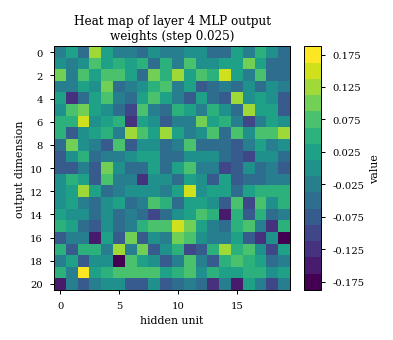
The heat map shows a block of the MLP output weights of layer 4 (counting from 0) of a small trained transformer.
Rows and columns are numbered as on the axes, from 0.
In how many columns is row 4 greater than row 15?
6
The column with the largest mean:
11
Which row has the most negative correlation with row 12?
4
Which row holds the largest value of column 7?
17
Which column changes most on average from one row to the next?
2
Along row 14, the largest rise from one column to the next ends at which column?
15
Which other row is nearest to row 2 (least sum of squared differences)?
19
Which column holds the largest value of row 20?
16
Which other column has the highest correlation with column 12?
0
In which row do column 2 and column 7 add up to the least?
20
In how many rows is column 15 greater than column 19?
10
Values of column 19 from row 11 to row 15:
-0.025 0.05 0.05 -0.025 0.05
